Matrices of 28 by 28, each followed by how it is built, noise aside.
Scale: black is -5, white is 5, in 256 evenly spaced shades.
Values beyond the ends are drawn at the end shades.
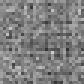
blocks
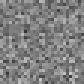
blocks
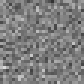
noise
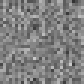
blocks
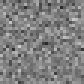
noise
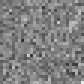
noise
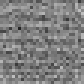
blocks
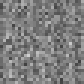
blocks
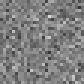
low rank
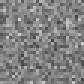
repeating columns
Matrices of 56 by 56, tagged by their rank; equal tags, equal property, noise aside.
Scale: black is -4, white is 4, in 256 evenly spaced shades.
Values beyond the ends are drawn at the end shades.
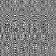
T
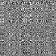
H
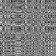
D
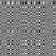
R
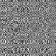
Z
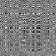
D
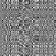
H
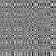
R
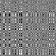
R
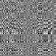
T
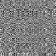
H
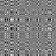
D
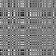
R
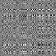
D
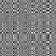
R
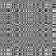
D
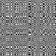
D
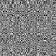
Z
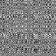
H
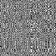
H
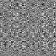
Z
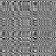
D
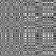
D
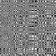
T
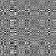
D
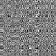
H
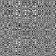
T
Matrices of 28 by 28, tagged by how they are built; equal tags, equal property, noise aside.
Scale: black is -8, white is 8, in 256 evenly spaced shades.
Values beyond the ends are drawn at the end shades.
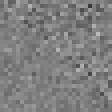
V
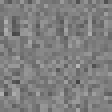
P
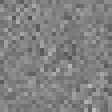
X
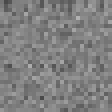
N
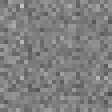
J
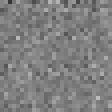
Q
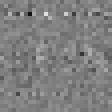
Q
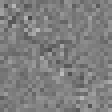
X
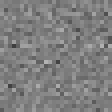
Q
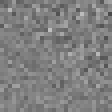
V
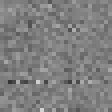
Q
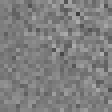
V
